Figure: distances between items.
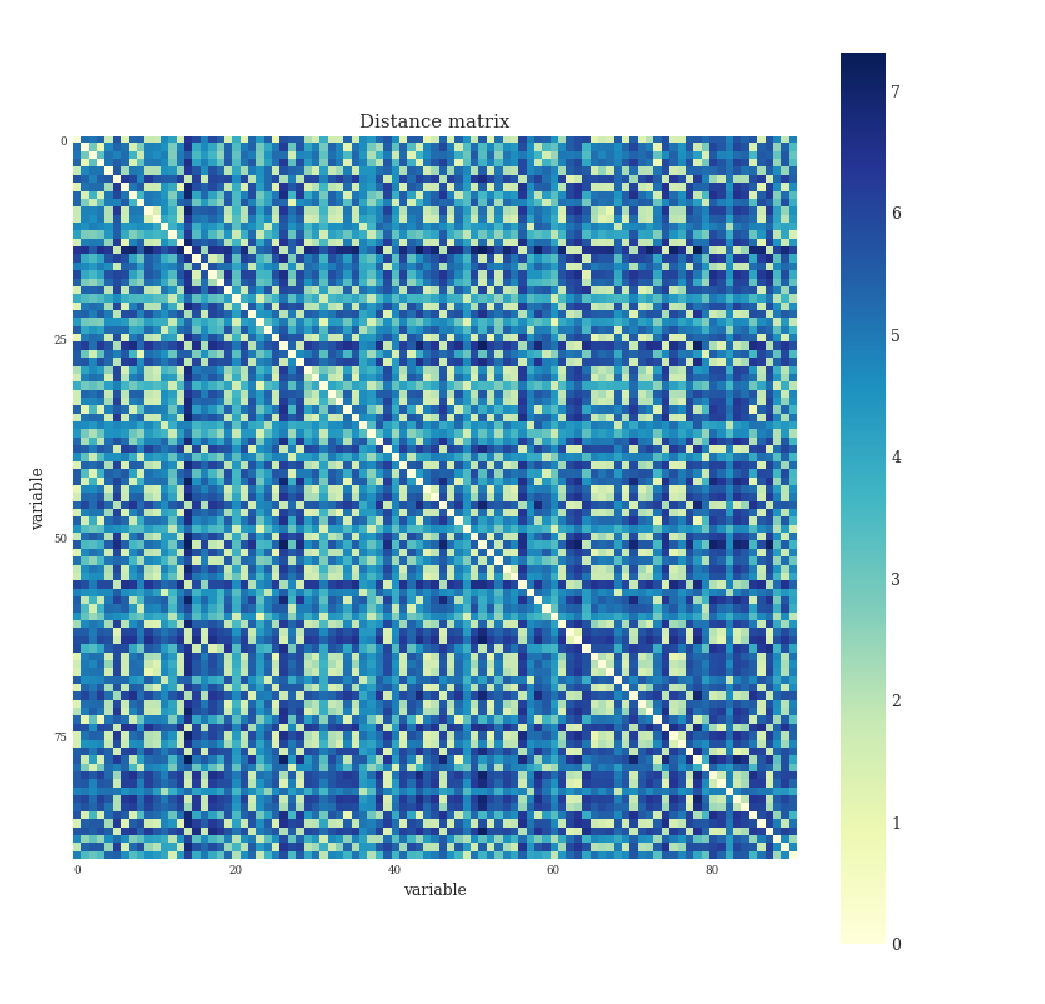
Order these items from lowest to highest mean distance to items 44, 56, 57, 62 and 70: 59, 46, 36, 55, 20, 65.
46, 36, 20, 55, 65, 59
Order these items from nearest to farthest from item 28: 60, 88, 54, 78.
60, 88, 54, 78
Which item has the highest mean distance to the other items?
14
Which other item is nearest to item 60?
23
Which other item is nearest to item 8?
27
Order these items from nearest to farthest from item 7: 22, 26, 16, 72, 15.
15, 72, 16, 22, 26
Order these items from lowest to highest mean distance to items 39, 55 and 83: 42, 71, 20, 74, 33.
74, 20, 71, 33, 42
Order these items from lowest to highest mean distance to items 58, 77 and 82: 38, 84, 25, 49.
49, 84, 38, 25
